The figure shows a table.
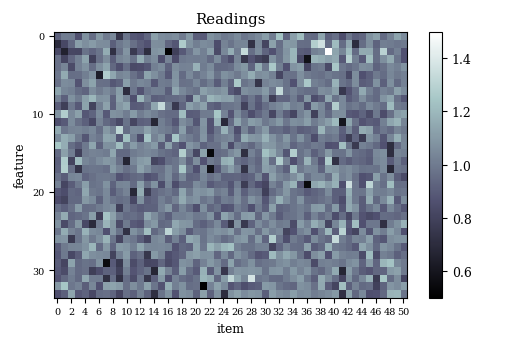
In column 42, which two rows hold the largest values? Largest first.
19, 3
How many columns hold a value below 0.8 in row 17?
4
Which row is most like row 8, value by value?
27
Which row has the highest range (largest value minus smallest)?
2
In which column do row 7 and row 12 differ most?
32
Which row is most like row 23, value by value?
5
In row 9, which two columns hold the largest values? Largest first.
15, 40
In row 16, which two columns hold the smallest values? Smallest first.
10, 40
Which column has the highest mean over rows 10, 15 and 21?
18
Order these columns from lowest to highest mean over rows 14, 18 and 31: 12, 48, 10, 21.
48, 10, 12, 21
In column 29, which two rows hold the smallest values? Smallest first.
6, 3
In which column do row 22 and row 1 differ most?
43
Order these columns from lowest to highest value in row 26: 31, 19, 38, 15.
38, 15, 19, 31
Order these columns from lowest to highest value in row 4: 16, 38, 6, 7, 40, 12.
12, 16, 38, 6, 7, 40
